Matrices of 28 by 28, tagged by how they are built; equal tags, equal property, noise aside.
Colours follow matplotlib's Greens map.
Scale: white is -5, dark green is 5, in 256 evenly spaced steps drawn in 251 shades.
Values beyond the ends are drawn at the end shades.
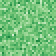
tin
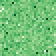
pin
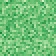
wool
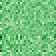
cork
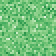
wool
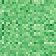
cork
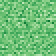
wool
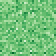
cork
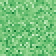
wool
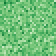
tin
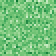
cork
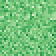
wool
